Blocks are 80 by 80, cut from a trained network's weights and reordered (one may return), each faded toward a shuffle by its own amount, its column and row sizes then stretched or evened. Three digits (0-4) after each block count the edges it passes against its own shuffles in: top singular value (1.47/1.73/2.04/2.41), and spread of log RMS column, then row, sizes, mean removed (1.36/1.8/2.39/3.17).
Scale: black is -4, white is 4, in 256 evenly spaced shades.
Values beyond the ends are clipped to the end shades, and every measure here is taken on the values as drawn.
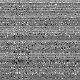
4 1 2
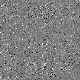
0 1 1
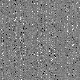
0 3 0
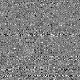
2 0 3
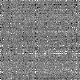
3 3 2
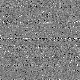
1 0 3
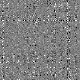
1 3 2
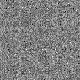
2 0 0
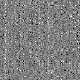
2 2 1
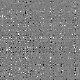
0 3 2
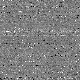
0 0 2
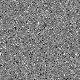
0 1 1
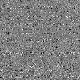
0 0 3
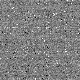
0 1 1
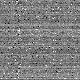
3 1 0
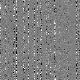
2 4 0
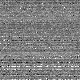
4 0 3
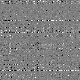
2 1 3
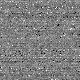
1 0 2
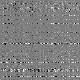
3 0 4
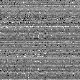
4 0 3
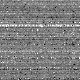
4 0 3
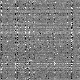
3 3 1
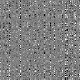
3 4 2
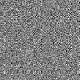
3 2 1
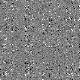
0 3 2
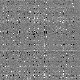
1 3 2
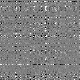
3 3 4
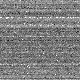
4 0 2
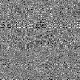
3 0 3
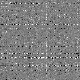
2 1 3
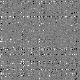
2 2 3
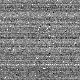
4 2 1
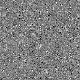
1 2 1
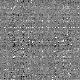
2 3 2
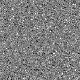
1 0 1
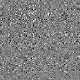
2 2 3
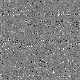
0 0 2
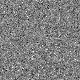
0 0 0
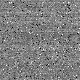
0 0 0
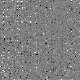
0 2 2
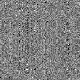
2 2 0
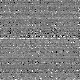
2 1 3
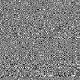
3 0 3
